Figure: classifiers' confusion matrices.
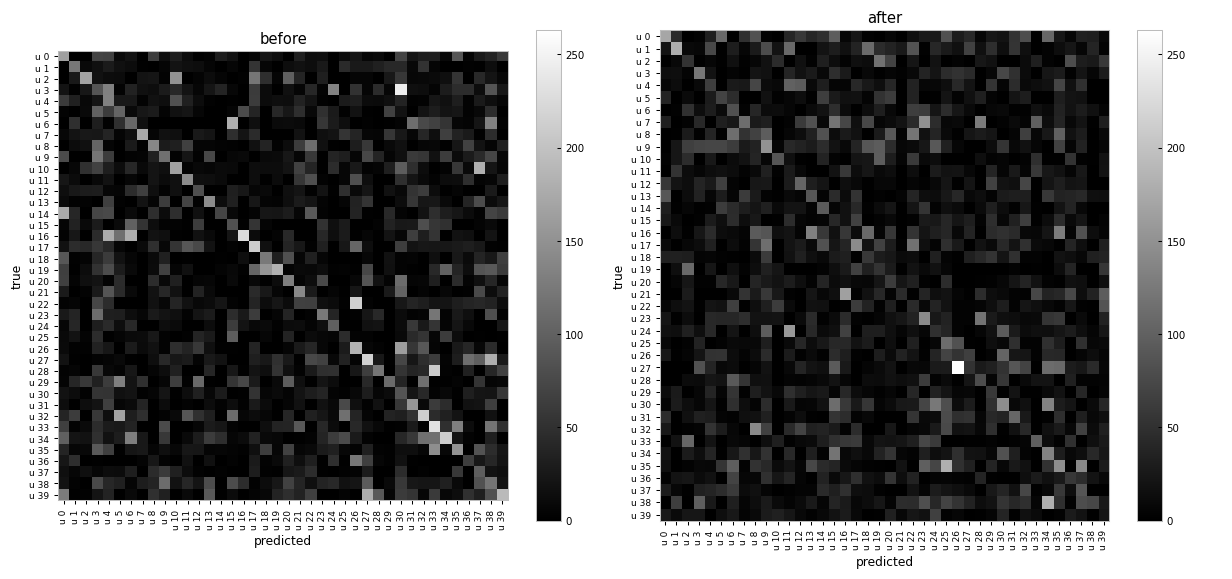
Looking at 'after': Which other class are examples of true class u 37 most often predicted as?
u 32
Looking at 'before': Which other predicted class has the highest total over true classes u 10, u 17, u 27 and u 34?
u 37
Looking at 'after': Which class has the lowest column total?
u 21
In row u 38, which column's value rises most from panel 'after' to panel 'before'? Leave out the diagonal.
u 9
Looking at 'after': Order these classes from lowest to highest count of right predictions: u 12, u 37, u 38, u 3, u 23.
u 38, u 37, u 12, u 3, u 23
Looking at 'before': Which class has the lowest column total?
u 14
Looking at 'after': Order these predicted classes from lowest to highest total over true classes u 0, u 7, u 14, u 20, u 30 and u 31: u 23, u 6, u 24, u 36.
u 36, u 6, u 24, u 23
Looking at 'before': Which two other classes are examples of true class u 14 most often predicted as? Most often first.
u 0, u 22
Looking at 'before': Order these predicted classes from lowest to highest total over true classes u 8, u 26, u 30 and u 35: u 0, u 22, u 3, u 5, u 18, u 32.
u 5, u 0, u 18, u 32, u 22, u 3
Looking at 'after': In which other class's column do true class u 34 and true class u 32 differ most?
u 8
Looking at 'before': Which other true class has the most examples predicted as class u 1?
u 32
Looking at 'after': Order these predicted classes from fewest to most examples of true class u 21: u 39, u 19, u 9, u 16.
u 19, u 9, u 39, u 16
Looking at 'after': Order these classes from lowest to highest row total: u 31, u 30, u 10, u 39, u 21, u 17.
u 39, u 10, u 31, u 21, u 17, u 30
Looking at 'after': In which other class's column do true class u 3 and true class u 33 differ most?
u 2
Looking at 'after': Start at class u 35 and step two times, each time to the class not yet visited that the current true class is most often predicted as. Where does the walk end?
u 26
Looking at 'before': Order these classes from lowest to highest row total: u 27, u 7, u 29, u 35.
u 7, u 35, u 29, u 27
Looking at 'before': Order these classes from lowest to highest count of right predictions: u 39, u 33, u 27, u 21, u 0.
u 21, u 0, u 39, u 27, u 33
